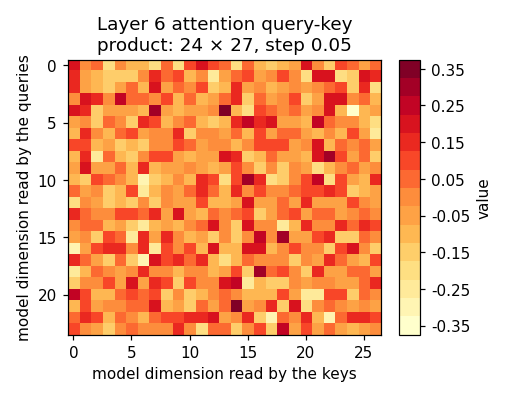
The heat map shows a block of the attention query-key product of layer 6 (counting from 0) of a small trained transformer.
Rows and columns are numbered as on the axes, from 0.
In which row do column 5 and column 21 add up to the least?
9
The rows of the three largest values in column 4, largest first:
3, 16, 13
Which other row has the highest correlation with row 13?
20
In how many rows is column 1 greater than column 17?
17
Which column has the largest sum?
1
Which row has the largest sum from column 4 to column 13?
22
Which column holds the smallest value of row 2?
26
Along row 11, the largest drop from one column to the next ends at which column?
6
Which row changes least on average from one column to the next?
7
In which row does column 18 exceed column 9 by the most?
15
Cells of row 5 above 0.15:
3
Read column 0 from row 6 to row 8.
-0.1 0.1 -0.1
